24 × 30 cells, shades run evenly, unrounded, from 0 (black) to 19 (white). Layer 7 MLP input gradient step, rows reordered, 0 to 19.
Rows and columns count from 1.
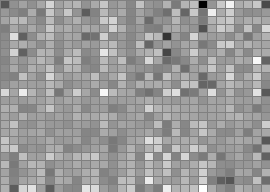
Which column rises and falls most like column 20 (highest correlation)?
1
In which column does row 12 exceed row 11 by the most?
24
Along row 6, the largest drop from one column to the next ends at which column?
17
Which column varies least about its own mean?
27
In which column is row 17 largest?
23
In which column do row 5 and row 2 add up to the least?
19
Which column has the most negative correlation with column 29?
30
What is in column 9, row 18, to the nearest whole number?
12
